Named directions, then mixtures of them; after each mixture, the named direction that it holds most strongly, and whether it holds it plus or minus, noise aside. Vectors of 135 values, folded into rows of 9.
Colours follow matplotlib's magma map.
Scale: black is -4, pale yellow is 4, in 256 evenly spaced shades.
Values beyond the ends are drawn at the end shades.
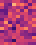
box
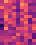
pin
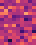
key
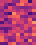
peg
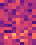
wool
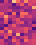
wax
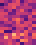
wool, plus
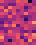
key, plus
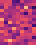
box, minus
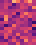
wax, plus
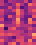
pin, minus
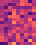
peg, plus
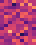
wax, plus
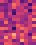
wool, plus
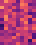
pin, plus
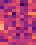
pin, minus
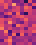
wax, minus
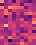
key, plus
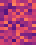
box, plus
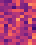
pin, minus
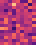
box, plus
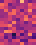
wool, minus
